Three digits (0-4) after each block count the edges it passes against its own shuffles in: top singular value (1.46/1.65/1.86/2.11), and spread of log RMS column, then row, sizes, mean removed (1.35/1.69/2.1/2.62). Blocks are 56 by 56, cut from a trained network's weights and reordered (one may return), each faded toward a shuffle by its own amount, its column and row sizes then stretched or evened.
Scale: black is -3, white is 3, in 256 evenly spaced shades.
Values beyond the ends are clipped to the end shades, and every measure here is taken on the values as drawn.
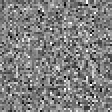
0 3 0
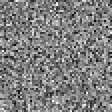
1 0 0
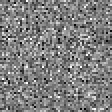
0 2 2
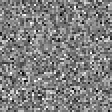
1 0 2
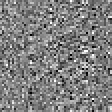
2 3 0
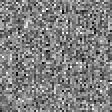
2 2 0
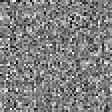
1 1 2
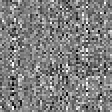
3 4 1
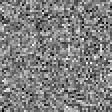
1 1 0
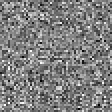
2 1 1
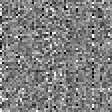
2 3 1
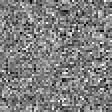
1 1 1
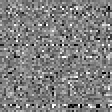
0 2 4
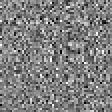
3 3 3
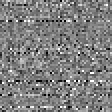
1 1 4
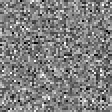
0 0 1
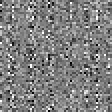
3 4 2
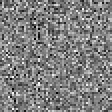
1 1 1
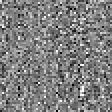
2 3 0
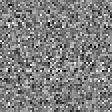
1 1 3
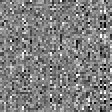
2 4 0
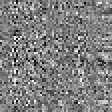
3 3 3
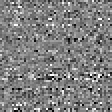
1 2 4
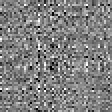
4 4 2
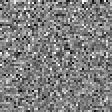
1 1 3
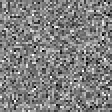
0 0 0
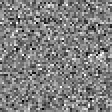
0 0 2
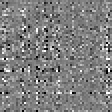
1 4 4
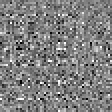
2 2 4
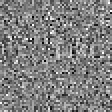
2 1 2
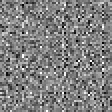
2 3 2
